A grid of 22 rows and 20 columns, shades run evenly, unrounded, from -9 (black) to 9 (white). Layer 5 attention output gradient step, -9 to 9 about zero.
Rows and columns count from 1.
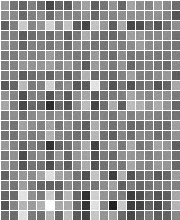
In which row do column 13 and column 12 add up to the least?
21
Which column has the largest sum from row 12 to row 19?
14
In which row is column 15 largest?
11
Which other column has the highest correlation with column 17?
16
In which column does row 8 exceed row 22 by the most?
10
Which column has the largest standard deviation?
6
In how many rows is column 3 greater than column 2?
11
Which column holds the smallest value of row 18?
13
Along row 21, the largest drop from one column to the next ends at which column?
15
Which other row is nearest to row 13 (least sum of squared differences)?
7
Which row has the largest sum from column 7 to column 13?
22
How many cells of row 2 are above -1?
16
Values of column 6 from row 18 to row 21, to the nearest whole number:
7 -2 5 9
